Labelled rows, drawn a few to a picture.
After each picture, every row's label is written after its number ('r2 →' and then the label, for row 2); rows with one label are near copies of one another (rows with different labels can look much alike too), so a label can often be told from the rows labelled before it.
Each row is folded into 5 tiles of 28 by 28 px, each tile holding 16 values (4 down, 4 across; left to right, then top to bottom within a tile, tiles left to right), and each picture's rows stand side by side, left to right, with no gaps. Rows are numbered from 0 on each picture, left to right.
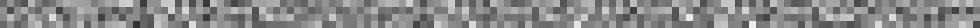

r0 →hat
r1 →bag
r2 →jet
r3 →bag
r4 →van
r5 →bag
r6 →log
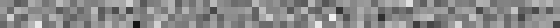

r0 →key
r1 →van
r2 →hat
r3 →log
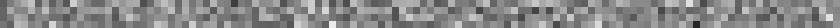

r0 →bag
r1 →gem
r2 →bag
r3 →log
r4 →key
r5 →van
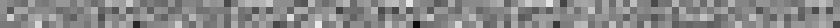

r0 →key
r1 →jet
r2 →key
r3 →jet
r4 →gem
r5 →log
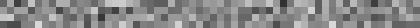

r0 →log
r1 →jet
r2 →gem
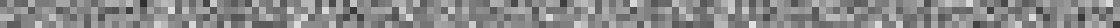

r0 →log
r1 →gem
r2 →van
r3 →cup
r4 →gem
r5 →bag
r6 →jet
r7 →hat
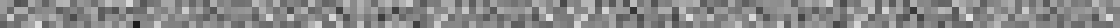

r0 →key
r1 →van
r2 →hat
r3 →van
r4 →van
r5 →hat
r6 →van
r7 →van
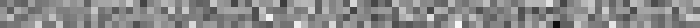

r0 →jet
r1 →cup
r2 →gem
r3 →key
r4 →bag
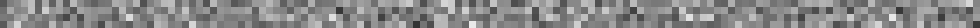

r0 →van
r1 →bag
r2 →hat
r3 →bag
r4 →van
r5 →log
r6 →hat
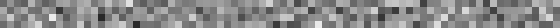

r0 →hat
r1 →hat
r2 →log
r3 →van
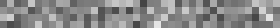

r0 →log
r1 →van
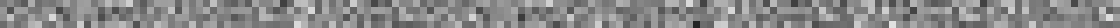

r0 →hat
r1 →gem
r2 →gem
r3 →hat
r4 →key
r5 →gem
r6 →bag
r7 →cup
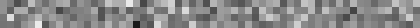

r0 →key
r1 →bag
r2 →van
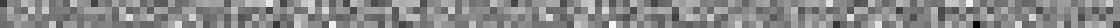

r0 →cup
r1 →jet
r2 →bag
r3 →cup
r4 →bag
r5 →key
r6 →key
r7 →hat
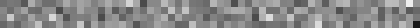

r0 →hat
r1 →cup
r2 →key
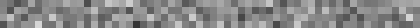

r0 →jet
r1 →hat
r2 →van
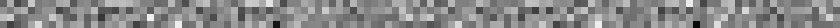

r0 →log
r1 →key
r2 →van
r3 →log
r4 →key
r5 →van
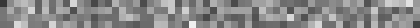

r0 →gem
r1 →bag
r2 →jet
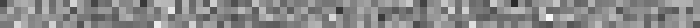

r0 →gem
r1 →gem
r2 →hat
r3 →cup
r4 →log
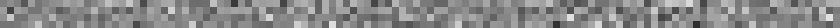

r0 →jet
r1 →cup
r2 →gem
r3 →key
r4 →jet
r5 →cup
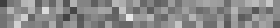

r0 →van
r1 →jet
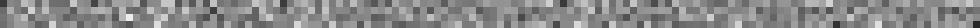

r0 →cup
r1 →van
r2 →gem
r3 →hat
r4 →gem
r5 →key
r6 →key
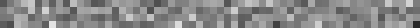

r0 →bag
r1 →jet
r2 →key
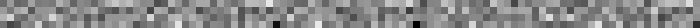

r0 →log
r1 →key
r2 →key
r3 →cup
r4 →jet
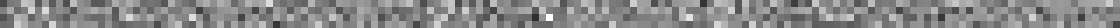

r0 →bag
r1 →hat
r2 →hat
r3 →van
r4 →cup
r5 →gem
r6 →log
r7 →hat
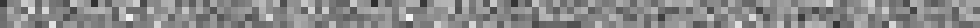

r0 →cup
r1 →van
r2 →cup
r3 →gem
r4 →log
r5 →hat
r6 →bag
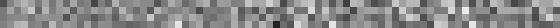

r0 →gem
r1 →key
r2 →bag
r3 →bag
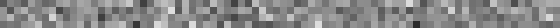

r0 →hat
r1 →gem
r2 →key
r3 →cup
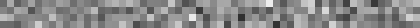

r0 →log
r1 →hat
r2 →bag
